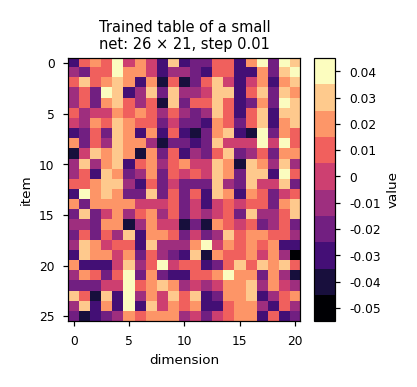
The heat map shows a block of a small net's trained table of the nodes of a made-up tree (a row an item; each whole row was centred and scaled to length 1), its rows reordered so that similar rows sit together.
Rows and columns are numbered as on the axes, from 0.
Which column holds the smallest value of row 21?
20
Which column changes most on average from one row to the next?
1
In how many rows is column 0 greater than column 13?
4
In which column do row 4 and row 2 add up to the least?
8
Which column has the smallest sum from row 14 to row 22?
10
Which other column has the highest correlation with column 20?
19
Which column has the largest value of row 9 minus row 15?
2
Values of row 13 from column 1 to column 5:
0.04 0.02 0.03 0.02 -0.02
